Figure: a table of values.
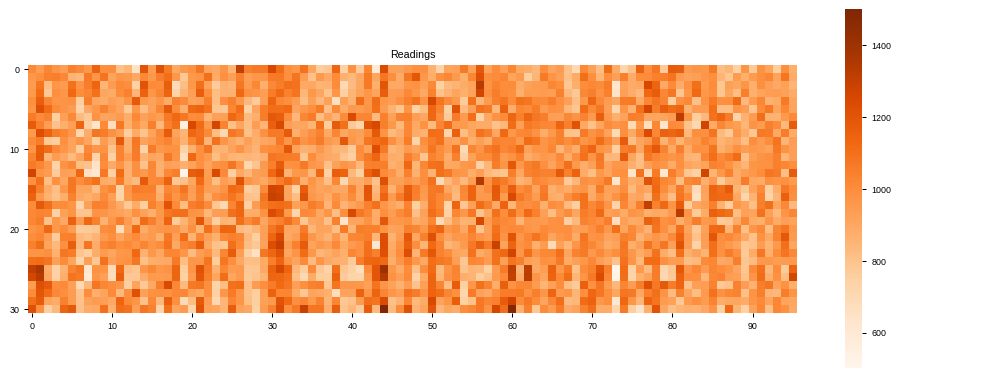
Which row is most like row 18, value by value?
6
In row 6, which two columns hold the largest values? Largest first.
81, 40
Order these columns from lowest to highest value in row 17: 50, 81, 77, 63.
63, 50, 81, 77
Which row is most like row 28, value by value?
4
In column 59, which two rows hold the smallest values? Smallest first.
13, 7
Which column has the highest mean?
31
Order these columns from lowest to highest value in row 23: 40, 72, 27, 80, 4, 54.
27, 80, 54, 72, 40, 4
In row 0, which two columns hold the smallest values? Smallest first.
43, 13
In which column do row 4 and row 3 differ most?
56
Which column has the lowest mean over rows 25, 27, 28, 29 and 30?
73
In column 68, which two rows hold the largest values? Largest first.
7, 13
